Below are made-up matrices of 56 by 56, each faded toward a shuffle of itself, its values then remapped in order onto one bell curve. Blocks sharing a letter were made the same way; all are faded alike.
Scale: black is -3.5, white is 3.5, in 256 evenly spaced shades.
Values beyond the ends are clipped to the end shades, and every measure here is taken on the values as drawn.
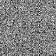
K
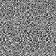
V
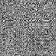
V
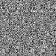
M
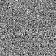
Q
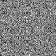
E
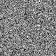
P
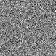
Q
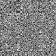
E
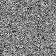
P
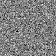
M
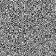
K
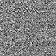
M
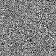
Q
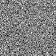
Q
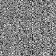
K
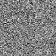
M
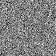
P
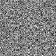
E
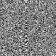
K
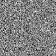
K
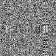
K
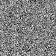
P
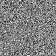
Q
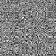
V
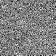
Q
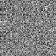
V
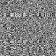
V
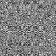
V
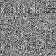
M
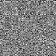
V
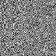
K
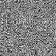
E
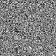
Q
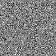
M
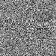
Q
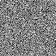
P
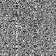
K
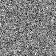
P
